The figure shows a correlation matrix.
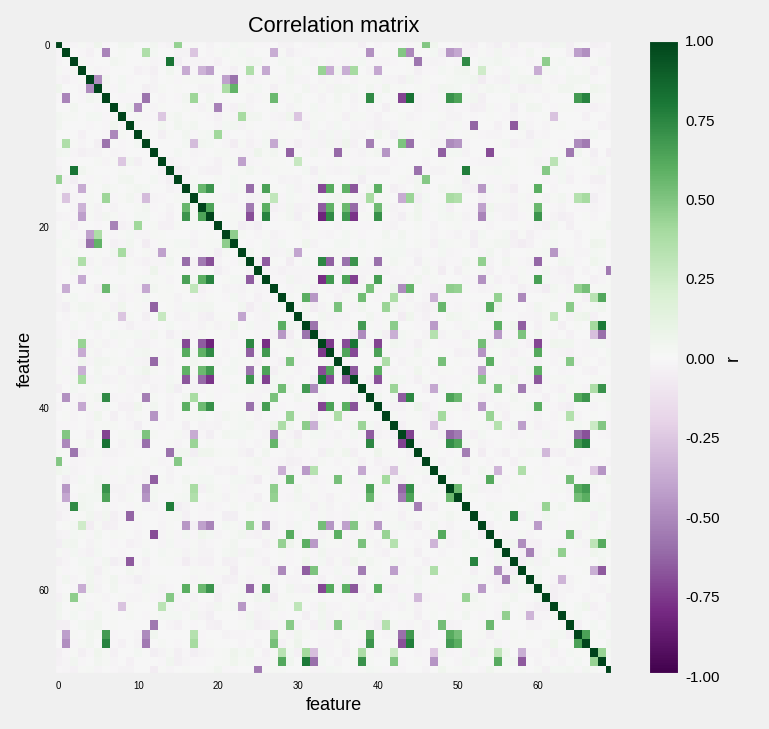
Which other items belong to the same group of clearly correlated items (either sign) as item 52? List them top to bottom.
9, 57
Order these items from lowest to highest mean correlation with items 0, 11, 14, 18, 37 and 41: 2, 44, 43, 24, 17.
44, 17, 24, 43, 2
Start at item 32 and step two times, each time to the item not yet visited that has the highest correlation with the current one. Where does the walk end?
47
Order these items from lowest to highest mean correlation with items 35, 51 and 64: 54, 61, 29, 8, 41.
8, 61, 41, 29, 54
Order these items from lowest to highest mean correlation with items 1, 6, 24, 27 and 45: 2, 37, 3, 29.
2, 29, 3, 37
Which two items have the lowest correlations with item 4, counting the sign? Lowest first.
22, 5
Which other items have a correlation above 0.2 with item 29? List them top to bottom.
35, 41, 48, 54, 64
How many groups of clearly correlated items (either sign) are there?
12
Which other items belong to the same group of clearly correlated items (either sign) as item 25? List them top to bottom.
69
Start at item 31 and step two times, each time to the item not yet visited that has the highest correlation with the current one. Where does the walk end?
38
